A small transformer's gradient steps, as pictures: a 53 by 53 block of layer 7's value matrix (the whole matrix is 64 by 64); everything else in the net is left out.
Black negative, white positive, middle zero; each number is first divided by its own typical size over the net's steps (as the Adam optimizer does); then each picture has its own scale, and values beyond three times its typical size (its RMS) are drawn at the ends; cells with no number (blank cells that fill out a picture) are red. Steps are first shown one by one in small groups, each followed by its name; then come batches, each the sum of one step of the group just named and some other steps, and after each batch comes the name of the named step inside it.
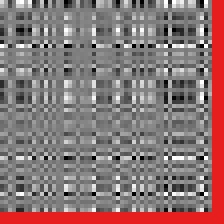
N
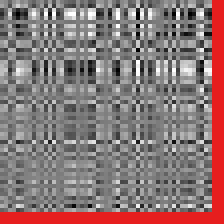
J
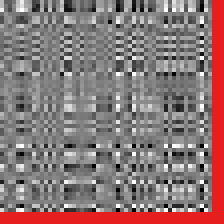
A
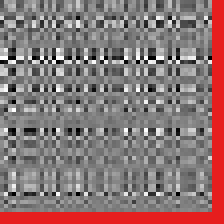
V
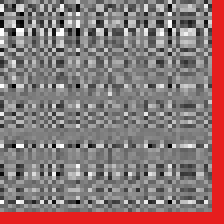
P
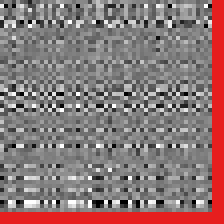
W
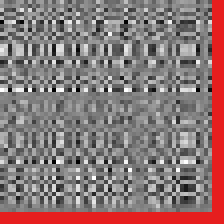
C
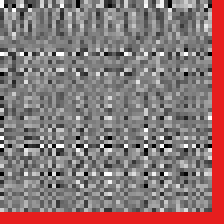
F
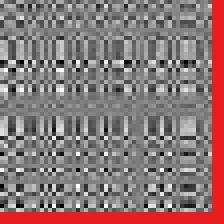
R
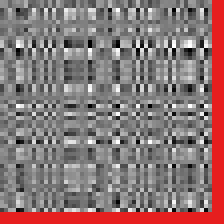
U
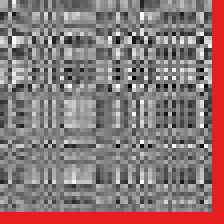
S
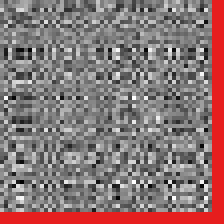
A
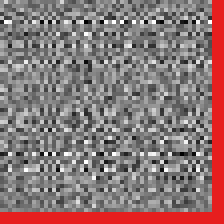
C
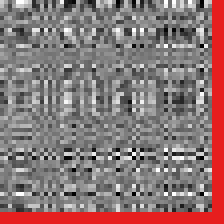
N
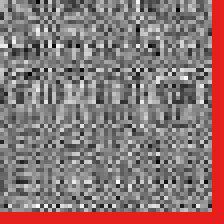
S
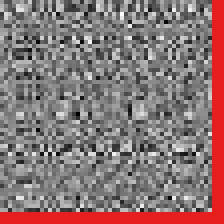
A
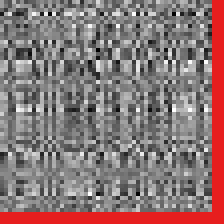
J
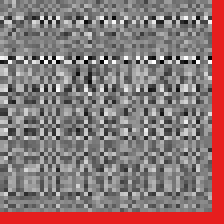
V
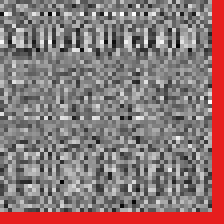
P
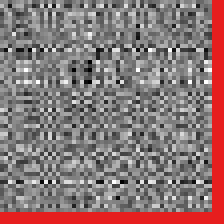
J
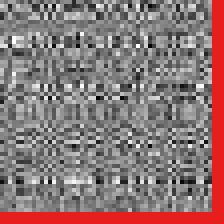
S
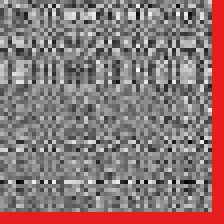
J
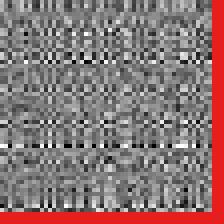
A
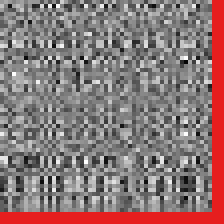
C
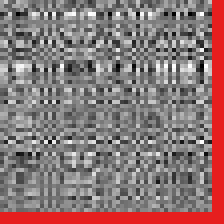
J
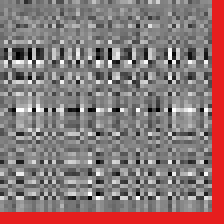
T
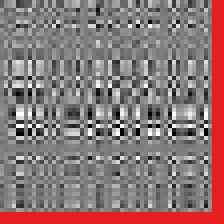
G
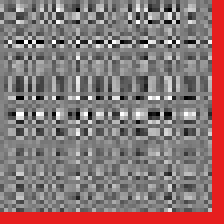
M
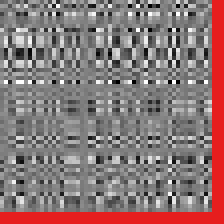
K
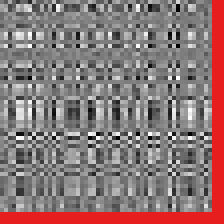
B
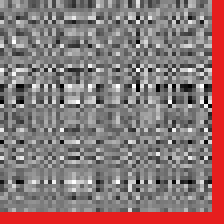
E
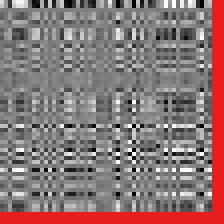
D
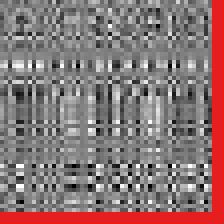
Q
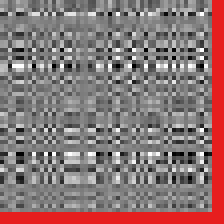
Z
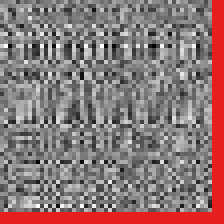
B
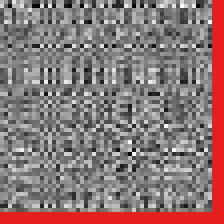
D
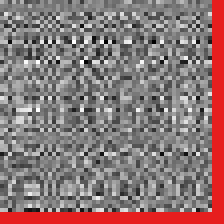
T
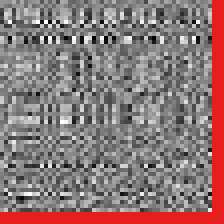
Q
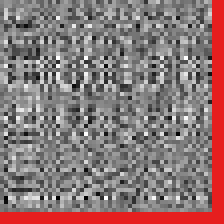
T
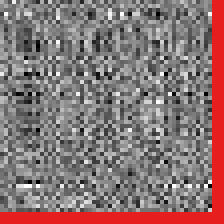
Q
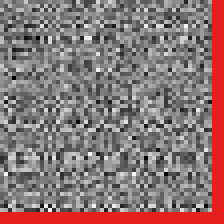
Z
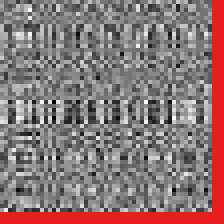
B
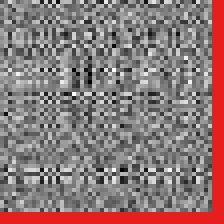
K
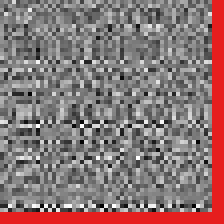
G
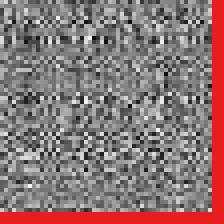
E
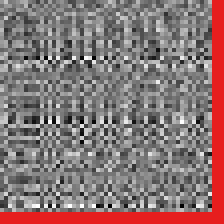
Z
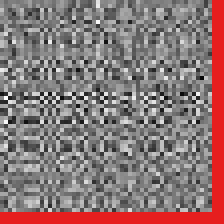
E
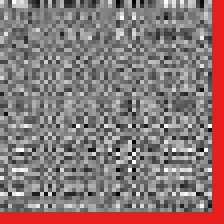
D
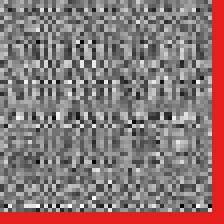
M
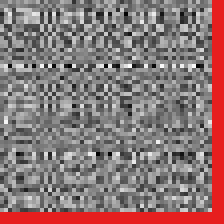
Z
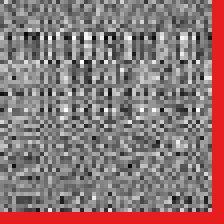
Q
